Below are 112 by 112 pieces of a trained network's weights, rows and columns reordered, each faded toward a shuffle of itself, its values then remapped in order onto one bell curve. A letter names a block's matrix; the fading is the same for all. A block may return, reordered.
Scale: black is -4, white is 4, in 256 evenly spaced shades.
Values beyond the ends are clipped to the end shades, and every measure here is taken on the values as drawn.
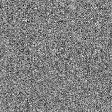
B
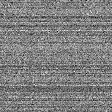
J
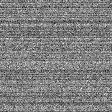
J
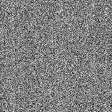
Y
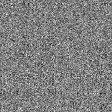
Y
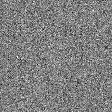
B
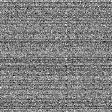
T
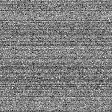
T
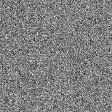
B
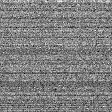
J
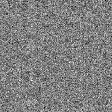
Y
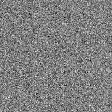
Y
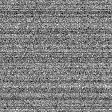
J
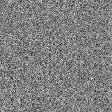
Y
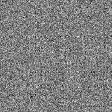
Y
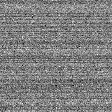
T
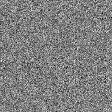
B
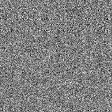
Y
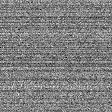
J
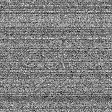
J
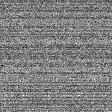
J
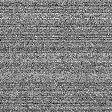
J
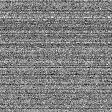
J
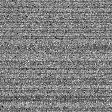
T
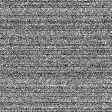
J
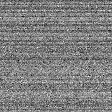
J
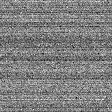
J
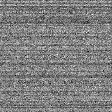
T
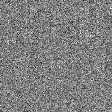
B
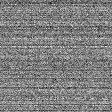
J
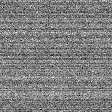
J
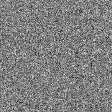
B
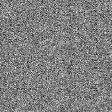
Y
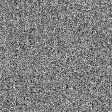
B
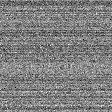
J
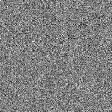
Y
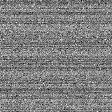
T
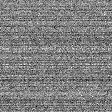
J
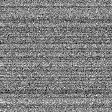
J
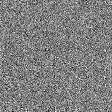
B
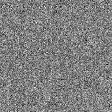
Y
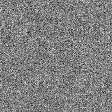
B
